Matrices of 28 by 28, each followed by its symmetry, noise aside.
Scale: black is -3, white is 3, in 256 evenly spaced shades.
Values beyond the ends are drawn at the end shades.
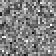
no symmetry.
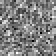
symmetric.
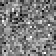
no symmetry.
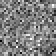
symmetric.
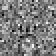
mirrored left to right.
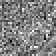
symmetric.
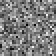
no symmetry.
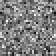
mirrored left to right.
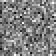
no symmetry.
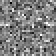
mirrored left to right.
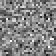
mirrored left to right.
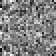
mirrored top to bottom.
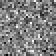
no symmetry.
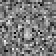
mirrored left to right.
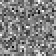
mirrored top to bottom.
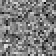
mirrored top to bottom.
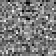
mirrored left to right.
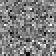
mirrored left to right.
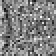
mirrored top to bottom.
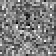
mirrored left to right.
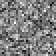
symmetric.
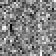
mirrored top to bottom.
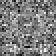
mirrored left to right.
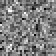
mirrored top to bottom.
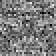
mirrored left to right.
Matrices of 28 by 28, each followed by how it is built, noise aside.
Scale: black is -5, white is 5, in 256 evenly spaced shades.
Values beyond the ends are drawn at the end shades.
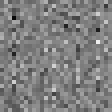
uneven columns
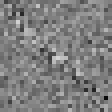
banded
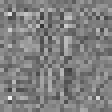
low rank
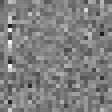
uneven columns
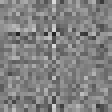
low rank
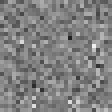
uneven columns
